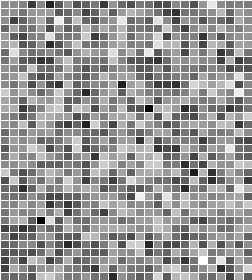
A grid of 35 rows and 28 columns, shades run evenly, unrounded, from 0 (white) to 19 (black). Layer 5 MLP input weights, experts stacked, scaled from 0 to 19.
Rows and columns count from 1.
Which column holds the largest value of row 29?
3
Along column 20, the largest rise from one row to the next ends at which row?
23
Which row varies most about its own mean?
14
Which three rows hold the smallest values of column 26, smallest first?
19, 11, 26
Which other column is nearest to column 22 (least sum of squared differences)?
15
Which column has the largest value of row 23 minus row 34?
28
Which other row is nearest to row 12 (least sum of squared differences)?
10
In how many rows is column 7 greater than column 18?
19
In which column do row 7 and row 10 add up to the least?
27
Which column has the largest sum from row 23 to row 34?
1
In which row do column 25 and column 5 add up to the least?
33
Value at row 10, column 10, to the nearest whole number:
12
